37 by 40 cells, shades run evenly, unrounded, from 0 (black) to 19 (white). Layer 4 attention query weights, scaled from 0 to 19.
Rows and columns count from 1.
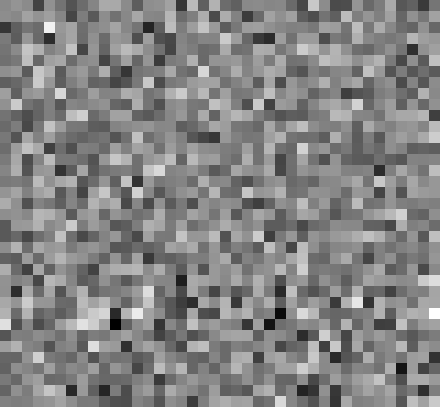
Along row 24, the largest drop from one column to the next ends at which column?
14
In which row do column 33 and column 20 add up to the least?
13
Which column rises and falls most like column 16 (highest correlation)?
5
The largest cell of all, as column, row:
40, 29
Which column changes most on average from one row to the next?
28
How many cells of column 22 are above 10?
15
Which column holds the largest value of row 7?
19
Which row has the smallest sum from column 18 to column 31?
36
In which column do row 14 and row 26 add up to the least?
17
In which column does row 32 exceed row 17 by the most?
9
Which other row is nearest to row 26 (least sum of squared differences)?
12
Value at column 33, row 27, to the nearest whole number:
13
